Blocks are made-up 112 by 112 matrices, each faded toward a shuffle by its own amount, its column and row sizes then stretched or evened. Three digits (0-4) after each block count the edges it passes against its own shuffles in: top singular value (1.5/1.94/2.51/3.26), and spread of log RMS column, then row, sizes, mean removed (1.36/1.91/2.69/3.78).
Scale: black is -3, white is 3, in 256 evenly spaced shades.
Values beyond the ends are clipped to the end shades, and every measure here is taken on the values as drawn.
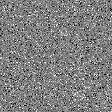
1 0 1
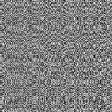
3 3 0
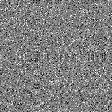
2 0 0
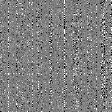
0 4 1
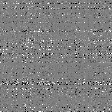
0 2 4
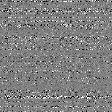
2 1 4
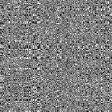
3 3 2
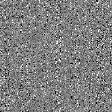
0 3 0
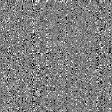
2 3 1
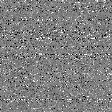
0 0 3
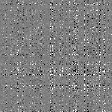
1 4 3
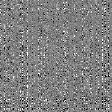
2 4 2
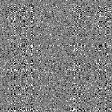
3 3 3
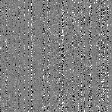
0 4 1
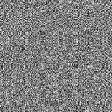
3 2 0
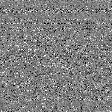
1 0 3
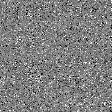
0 1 1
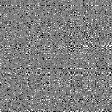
3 2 3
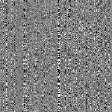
3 4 1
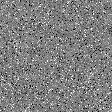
0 0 0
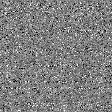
0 0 2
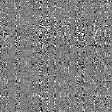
2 4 3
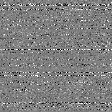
2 0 4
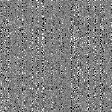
2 4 1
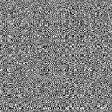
3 1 3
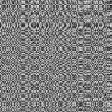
4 3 3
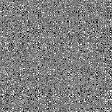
2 3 3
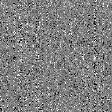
1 3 1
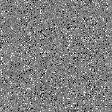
0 3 1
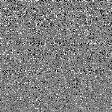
0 1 3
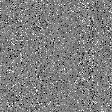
1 2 0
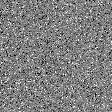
0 0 0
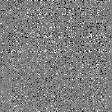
1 3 3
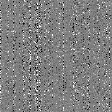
1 4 0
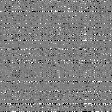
3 2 4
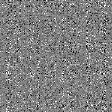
0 3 2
